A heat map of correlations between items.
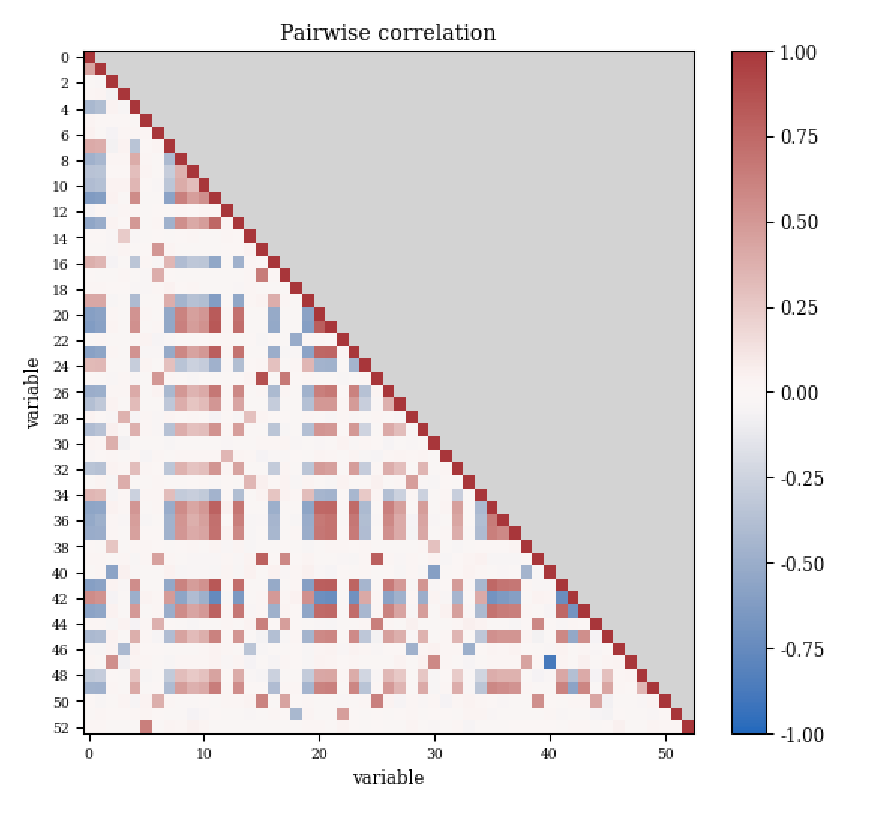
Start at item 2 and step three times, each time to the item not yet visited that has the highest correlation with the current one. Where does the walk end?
38
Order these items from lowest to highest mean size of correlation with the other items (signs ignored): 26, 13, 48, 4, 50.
50, 48, 4, 26, 13
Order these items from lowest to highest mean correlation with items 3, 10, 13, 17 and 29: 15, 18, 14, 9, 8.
18, 14, 15, 9, 8
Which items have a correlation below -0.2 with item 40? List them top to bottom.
2, 30, 38, 47
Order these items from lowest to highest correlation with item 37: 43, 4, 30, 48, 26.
30, 48, 4, 26, 43
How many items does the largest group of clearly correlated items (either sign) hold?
29
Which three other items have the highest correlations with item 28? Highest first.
33, 3, 14
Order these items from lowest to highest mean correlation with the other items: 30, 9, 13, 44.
30, 44, 9, 13
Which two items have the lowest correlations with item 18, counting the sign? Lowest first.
22, 51
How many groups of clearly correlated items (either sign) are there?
7
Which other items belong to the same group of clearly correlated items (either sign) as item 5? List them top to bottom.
52
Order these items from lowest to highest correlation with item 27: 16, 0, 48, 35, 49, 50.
0, 16, 50, 48, 49, 35
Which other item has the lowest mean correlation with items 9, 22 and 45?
42
